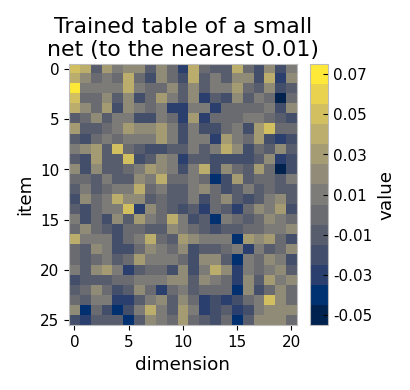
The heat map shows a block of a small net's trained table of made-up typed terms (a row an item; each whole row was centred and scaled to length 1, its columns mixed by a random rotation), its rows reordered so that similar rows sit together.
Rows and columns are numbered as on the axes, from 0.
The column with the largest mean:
18
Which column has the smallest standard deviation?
2
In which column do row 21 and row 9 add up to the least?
15
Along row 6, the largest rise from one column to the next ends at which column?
17
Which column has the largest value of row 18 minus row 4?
10
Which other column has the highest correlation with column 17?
7
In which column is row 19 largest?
6
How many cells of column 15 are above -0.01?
13
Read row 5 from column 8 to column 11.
0.01 0 -0.03 0.03
